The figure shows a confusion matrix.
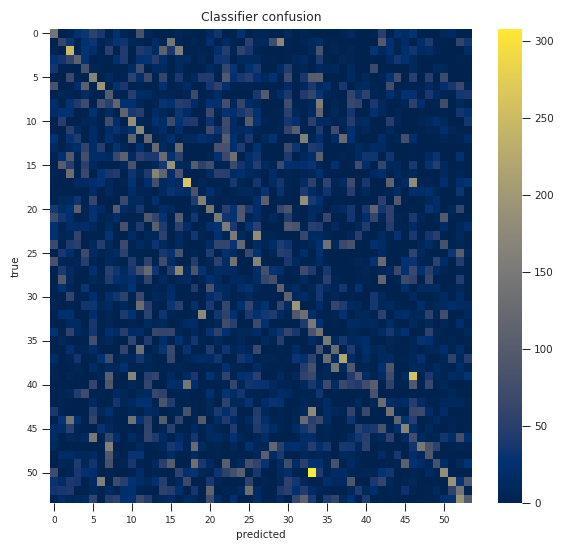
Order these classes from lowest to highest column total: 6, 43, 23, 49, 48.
49, 6, 48, 43, 23
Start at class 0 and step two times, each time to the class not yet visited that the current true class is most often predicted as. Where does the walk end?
31
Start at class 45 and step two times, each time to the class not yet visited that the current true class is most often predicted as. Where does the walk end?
14
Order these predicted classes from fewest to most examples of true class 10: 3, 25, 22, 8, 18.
3, 8, 18, 22, 25
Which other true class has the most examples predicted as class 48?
47
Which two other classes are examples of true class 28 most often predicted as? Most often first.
42, 1
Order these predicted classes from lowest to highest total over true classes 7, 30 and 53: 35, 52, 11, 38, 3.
3, 35, 38, 11, 52
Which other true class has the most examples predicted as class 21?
13
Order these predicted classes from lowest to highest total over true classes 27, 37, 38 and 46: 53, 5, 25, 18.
25, 53, 18, 5
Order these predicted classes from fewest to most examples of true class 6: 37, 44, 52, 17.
44, 17, 37, 52
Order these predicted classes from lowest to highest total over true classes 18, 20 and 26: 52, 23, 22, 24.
22, 24, 52, 23
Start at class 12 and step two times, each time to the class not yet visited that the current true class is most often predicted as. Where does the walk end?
19
